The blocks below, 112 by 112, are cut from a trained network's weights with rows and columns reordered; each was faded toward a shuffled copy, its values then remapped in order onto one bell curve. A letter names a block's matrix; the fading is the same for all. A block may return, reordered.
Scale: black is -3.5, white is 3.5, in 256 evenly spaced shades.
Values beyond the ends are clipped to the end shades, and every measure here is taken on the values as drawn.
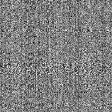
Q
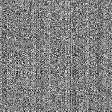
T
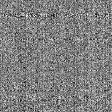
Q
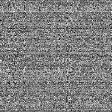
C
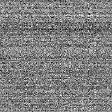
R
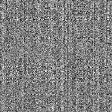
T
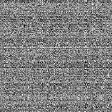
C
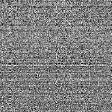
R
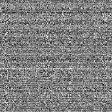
C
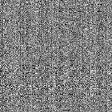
Q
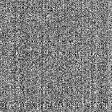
T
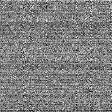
R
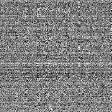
C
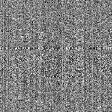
T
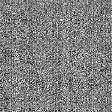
Q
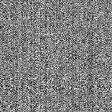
Q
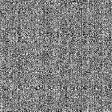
Q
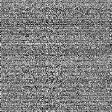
R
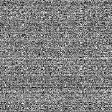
C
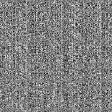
T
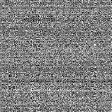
C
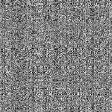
T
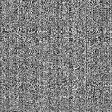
T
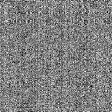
Q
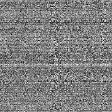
C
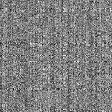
T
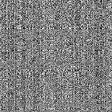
T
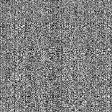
Q
